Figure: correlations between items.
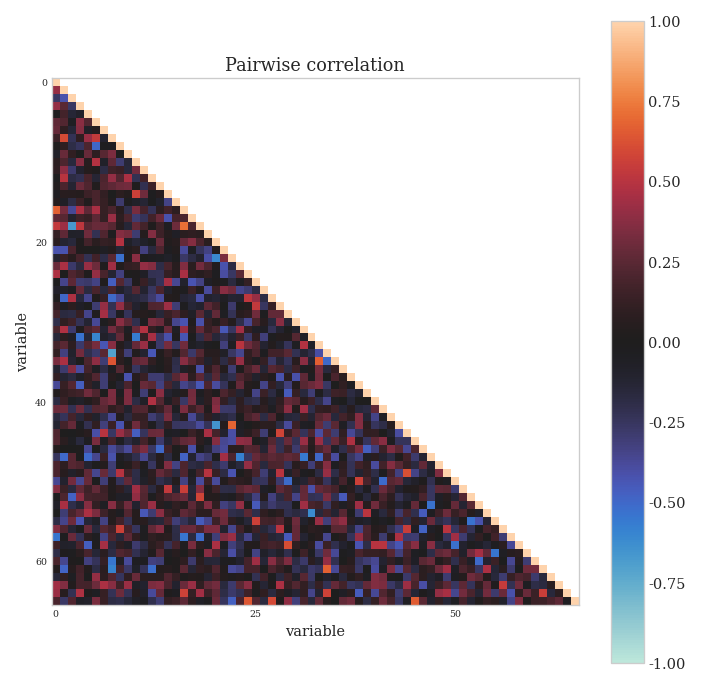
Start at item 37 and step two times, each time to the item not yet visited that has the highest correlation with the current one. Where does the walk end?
65
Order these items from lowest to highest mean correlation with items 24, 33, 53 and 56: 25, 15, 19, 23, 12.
15, 25, 12, 19, 23
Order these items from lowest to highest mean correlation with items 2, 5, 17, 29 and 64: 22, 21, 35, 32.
32, 22, 21, 35
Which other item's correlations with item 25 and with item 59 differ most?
55
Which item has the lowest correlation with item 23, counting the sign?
47
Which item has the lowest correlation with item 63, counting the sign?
46
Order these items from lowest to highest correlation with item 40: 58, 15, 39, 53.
39, 15, 53, 58
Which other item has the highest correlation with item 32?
12
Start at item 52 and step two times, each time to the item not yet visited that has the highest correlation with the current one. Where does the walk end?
16
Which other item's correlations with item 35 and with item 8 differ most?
5
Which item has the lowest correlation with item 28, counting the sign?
37
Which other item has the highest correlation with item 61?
34
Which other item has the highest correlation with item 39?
54
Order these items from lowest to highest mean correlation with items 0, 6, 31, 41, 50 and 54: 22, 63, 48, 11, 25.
22, 25, 11, 48, 63
